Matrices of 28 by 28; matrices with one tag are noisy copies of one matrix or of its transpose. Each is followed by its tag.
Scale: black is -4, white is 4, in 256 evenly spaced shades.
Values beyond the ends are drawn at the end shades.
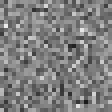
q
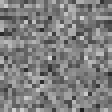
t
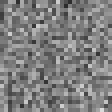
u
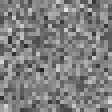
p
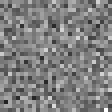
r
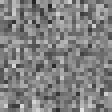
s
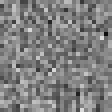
s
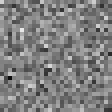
q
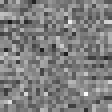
s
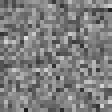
u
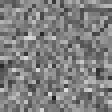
u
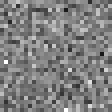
q
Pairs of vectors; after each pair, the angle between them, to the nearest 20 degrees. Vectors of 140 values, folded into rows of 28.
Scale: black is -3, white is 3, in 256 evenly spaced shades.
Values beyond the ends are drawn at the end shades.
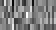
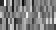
40 degrees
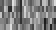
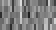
140 degrees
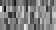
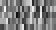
120 degrees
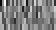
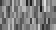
80 degrees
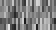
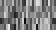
20 degrees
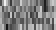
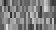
160 degrees
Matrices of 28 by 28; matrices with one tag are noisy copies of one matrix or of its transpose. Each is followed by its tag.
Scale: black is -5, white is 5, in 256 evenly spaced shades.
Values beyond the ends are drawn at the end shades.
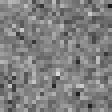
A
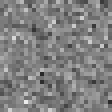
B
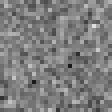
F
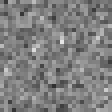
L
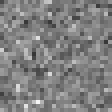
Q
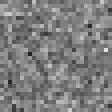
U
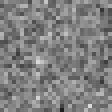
L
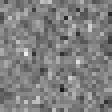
Q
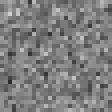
U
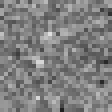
L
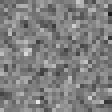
Q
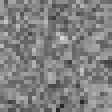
L
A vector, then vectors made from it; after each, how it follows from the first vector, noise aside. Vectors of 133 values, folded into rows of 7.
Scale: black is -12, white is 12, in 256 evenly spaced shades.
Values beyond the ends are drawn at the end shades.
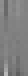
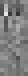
wrapped around, scaled up.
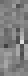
wrapped around, scaled up.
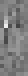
wrapped around, scaled up.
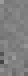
wrapped around, negated, partly zeroed.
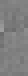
wrapped around, shrunk.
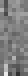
scaled up.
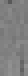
reversed, partly zeroed.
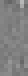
reversed, partly zeroed.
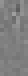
wrapped around, negated, partly zeroed.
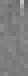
reversed, partly zeroed.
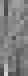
scaled up.
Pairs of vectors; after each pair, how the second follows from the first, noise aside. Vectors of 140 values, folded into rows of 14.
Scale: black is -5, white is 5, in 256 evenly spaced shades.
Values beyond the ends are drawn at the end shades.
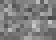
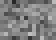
wrapped around, negated.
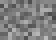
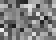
wrapped around, negated, scaled up.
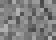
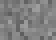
wrapped around, shrunk.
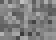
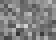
wrapped around, negated.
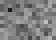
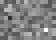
reversed, negated.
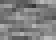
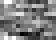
reversed, scaled up.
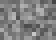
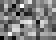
reversed, scaled up.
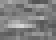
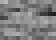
wrapped around, negated.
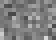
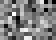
wrapped around, negated, scaled up.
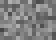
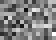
wrapped around, negated, scaled up.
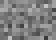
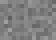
wrapped around, shrunk.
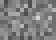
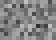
reversed, negated.
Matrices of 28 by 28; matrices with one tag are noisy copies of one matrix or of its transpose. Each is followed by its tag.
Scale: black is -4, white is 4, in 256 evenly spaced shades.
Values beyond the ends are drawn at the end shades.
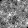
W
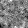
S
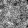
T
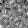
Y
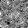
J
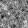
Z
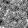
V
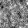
V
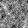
Z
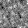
V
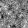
Z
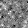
Z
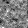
V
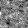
J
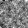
Y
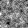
J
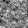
V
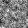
V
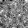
Y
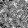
Y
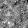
T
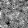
J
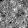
W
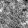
S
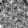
Y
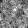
W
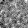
Y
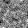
V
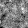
T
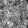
T
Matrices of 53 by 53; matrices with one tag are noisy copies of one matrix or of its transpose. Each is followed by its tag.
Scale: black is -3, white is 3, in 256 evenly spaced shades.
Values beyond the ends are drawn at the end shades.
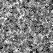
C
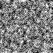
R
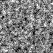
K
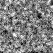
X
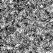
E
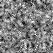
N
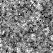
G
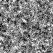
N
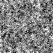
G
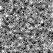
R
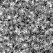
K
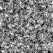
R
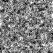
R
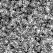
E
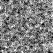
R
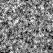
C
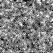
N
